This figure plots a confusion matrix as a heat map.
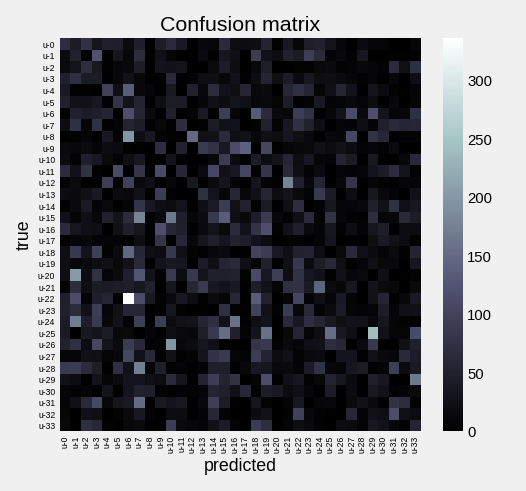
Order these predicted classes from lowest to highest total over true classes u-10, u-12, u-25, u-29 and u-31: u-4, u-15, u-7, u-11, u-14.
u-11, u-4, u-7, u-14, u-15
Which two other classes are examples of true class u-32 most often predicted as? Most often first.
u-31, u-22
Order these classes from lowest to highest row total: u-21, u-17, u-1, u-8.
u-17, u-1, u-8, u-21
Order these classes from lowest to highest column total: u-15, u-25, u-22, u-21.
u-25, u-21, u-22, u-15
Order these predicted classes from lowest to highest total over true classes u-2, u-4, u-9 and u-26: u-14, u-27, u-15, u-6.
u-27, u-15, u-14, u-6
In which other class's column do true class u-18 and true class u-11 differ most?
u-6
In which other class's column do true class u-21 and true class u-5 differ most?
u-24
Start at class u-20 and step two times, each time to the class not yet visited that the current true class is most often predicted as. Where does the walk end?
u-3
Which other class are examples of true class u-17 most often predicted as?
u-9
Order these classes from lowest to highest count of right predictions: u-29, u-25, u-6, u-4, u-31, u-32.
u-32, u-29, u-31, u-4, u-6, u-25
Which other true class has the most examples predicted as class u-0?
u-28
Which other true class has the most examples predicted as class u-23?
u-1
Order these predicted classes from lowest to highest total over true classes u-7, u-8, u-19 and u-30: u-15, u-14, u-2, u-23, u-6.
u-2, u-23, u-14, u-15, u-6
